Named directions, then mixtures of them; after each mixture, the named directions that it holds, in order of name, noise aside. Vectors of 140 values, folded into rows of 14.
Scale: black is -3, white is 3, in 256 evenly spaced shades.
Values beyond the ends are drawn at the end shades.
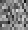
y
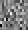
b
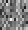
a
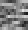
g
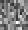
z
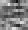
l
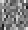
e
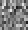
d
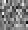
a, d.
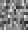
d, g.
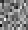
b, y, z.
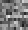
b, g, l.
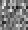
d.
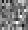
a, g, z.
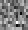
l, z.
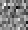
d, l, y.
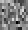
z.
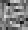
l.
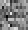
a, b, l.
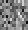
a, d, z.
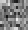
b, e, l.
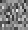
y.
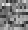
a, g, l.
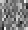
e.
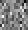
a, b, y.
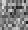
d, l.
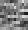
g.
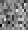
b, y.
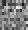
d, l.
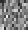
e.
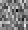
y.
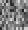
a, e, z.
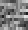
g.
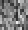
z.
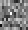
b, l.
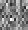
a.
